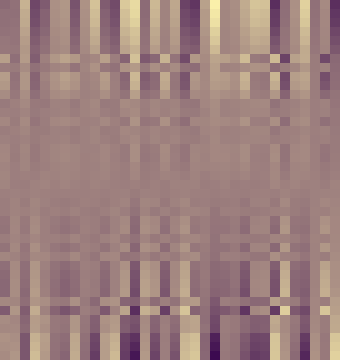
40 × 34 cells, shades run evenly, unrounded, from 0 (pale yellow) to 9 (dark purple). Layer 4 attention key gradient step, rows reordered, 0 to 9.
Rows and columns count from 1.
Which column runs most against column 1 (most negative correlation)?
33
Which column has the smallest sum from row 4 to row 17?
14
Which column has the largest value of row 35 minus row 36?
28
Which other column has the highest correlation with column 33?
29
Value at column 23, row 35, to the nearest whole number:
6
